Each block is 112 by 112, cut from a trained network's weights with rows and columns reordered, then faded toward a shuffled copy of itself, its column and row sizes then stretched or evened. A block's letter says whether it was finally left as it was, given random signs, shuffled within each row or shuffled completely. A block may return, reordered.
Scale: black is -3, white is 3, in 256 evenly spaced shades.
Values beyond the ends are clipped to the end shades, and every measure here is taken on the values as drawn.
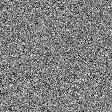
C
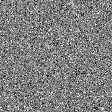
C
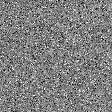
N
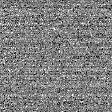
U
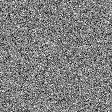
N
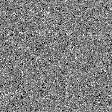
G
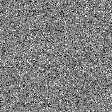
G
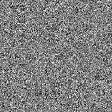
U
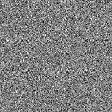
U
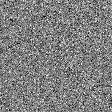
N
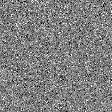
G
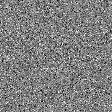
C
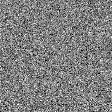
C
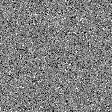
N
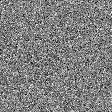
N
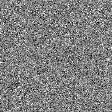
G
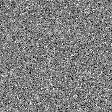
N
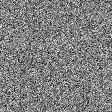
N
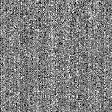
U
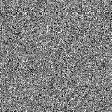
U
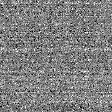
U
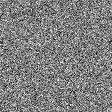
N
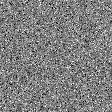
N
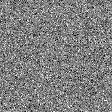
N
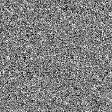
U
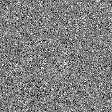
G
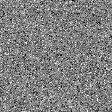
G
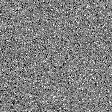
N
